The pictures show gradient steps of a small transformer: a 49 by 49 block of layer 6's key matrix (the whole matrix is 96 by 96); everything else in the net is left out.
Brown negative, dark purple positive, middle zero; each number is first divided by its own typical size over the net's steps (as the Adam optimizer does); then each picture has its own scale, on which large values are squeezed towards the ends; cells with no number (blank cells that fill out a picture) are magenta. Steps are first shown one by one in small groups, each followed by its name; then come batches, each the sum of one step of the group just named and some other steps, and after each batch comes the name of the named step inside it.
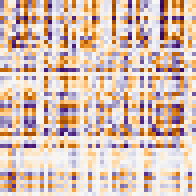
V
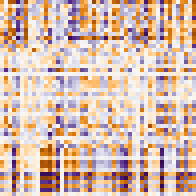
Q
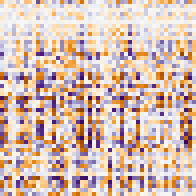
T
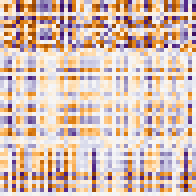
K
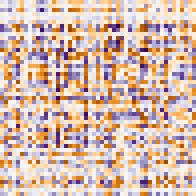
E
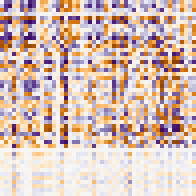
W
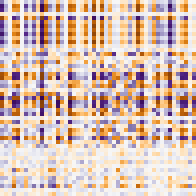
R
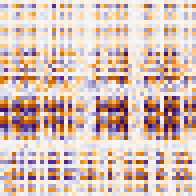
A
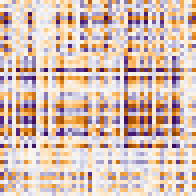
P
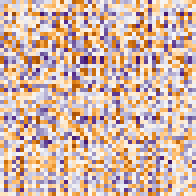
K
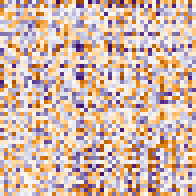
W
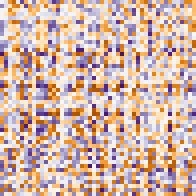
T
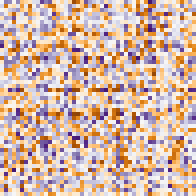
K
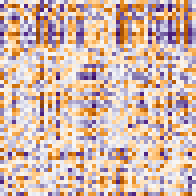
R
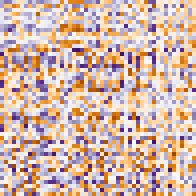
T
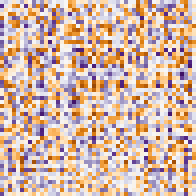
R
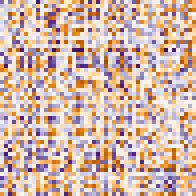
V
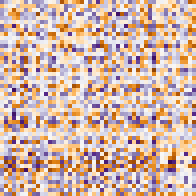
K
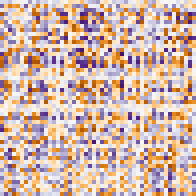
T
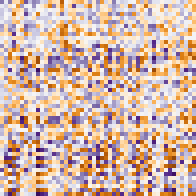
T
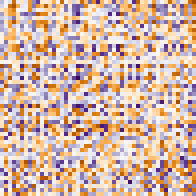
Q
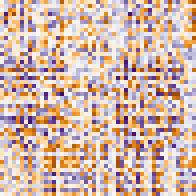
P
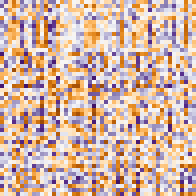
R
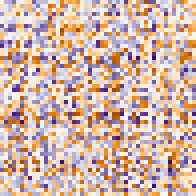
T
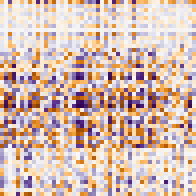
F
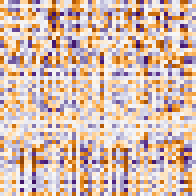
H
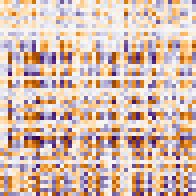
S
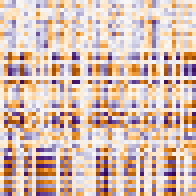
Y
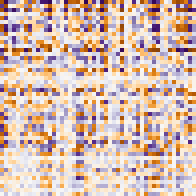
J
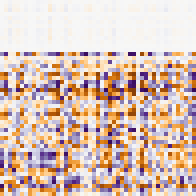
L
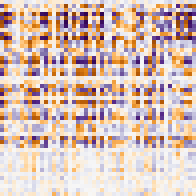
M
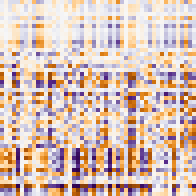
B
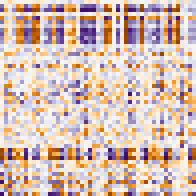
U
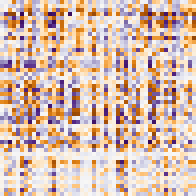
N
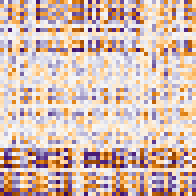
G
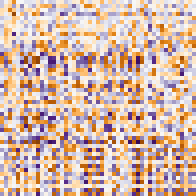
S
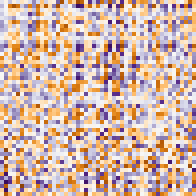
F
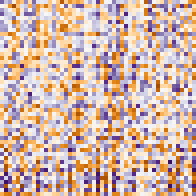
F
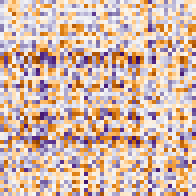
S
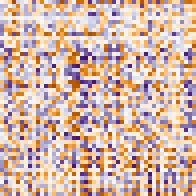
F
